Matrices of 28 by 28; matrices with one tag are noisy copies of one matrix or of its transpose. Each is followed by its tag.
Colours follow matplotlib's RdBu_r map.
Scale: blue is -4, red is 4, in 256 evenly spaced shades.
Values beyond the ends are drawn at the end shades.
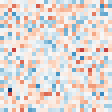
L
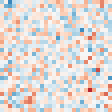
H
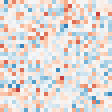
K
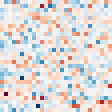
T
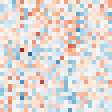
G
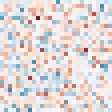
L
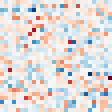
K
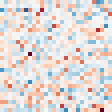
H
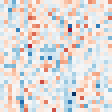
G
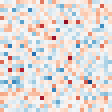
K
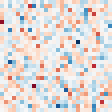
K
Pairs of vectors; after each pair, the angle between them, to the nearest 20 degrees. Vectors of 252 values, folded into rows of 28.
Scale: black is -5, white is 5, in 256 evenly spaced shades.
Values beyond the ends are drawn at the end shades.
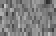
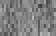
60 degrees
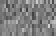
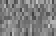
40 degrees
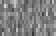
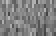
120 degrees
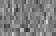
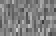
80 degrees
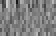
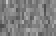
60 degrees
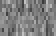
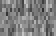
20 degrees
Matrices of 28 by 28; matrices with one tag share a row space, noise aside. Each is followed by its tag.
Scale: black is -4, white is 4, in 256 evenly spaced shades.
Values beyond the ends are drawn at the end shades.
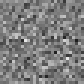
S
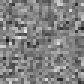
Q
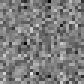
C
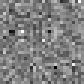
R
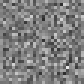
S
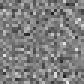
S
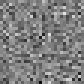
R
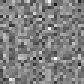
R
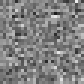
Q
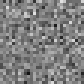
S
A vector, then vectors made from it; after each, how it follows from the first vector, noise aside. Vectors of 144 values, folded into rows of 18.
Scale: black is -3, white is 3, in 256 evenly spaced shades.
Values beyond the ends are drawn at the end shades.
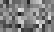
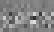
reversed, partly zeroed.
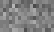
reversed, shrunk.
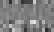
reversed, partly zeroed.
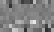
reversed, partly zeroed.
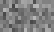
reversed, negated, shrunk.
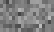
shrunk.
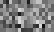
copied.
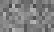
reversed, shrunk.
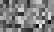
copied.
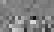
reversed, partly zeroed.
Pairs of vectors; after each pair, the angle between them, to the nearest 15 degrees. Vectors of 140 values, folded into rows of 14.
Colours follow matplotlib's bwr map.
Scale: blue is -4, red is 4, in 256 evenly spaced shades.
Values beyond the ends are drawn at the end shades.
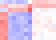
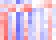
45 degrees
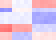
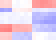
15 degrees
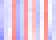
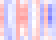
90 degrees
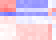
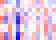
90 degrees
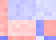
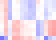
30 degrees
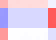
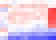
60 degrees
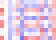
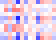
105 degrees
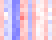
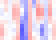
120 degrees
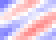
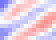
15 degrees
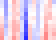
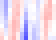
30 degrees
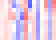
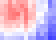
75 degrees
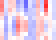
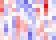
30 degrees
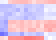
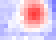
90 degrees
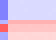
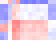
45 degrees
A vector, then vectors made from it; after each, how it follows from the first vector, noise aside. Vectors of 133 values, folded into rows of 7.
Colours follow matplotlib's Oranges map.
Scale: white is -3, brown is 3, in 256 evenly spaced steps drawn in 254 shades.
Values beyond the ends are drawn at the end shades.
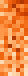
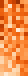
reversed, negated.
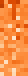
reversed, negated, partly zeroed.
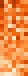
reversed, negated.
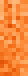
reversed, shrunk.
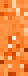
negated, partly zeroed.
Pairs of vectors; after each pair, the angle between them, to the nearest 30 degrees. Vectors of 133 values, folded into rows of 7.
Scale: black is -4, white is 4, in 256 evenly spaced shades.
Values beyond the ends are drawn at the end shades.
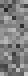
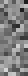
120 degrees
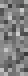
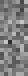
90 degrees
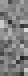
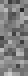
90 degrees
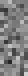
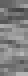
90 degrees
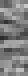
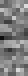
30 degrees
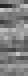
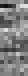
30 degrees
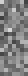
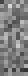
120 degrees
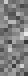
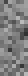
150 degrees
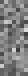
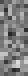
90 degrees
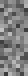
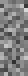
150 degrees
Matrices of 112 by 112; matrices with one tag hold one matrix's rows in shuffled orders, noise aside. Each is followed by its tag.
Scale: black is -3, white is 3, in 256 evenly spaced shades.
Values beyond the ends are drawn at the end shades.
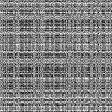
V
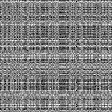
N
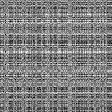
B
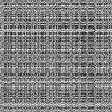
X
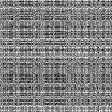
V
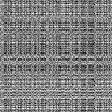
X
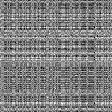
X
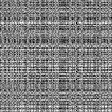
N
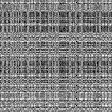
N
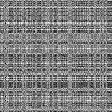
B
